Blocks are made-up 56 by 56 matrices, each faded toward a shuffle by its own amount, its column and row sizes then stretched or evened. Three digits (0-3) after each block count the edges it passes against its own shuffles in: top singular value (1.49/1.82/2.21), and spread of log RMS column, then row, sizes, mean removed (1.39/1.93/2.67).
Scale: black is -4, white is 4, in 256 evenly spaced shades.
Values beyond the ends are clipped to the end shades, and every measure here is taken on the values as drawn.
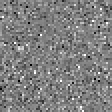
0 0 0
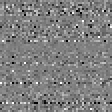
1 0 3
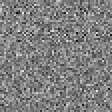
2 0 1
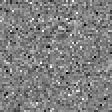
0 0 0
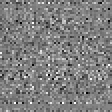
0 1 3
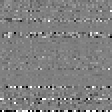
2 0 3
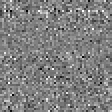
1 0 2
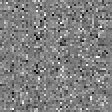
1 2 0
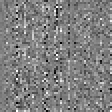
0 3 0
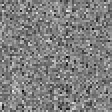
1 1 0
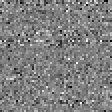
1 0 2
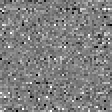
0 0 2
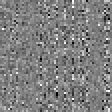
2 3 0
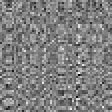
3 2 0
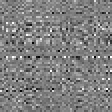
3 1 3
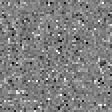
0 1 1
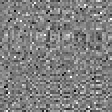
3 0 1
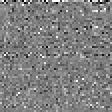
2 0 2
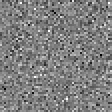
2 0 0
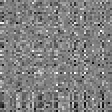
3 2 2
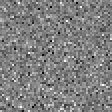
0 0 0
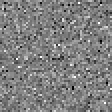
0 1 0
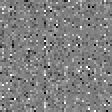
0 2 1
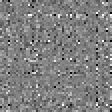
2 2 2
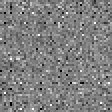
0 1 2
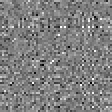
3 1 2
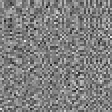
3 1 0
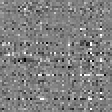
1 2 3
